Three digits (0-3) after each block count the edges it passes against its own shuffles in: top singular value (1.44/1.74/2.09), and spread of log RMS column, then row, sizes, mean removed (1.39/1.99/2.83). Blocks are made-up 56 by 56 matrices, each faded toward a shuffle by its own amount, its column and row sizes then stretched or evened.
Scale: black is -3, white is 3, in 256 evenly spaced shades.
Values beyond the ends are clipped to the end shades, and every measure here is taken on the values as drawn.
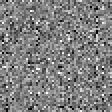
0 2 1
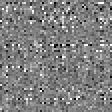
2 1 2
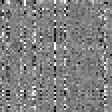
3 3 1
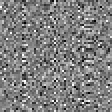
3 2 0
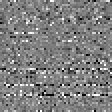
2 0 3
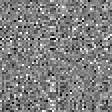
3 0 1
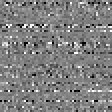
2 0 3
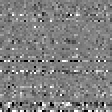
3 1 3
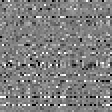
3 0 3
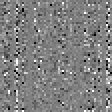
0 3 1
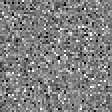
0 1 0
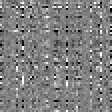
3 3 2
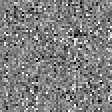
0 2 0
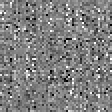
2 2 1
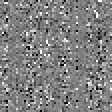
0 3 0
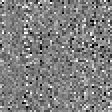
0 2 1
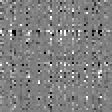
2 3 2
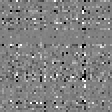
1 2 3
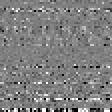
3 0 3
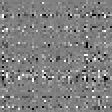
2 2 3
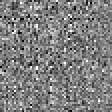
2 2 1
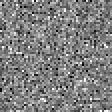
0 0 0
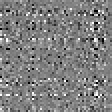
3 2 2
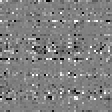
1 2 3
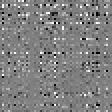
2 3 3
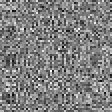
3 1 1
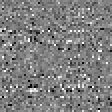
1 1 2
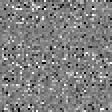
0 1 2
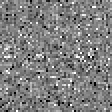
1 0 1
